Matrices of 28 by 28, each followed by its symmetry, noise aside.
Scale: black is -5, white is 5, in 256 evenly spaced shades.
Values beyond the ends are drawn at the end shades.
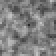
antisymmetric.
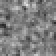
antisymmetric.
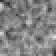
no symmetry.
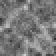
symmetric.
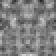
mirrored left to right.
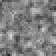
symmetric.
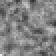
symmetric across the other diagonal.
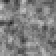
antisymmetric.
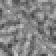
symmetric across the other diagonal.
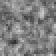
antisymmetric.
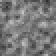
symmetric.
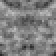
mirrored left to right.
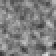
antisymmetric.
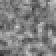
antisymmetric.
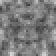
mirrored left to right.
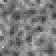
symmetric.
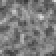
no symmetry.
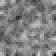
symmetric.
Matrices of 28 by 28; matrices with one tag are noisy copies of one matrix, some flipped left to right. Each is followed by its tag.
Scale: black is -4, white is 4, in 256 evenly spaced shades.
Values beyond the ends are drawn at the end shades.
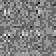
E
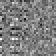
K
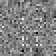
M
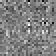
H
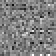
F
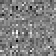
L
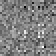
L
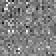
H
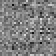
F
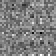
F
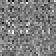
H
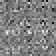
H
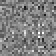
L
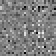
L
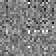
H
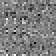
F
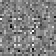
M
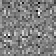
E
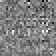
H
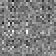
H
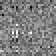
L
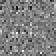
L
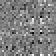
F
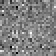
L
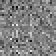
L
